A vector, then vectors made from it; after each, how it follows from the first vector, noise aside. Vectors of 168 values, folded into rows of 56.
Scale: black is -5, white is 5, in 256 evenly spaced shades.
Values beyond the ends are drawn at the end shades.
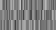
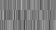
reversed, shrunk.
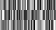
reversed, scaled up.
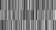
wrapped around, negated.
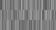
negated, shrunk.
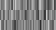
wrapped around, negated.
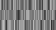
wrapped around, negated.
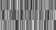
wrapped around, negated.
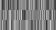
wrapped around, negated.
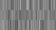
wrapped around, negated, shrunk.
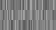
negated, shrunk.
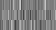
partly zeroed.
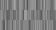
wrapped around, negated, shrunk.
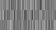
reversed, shrunk.
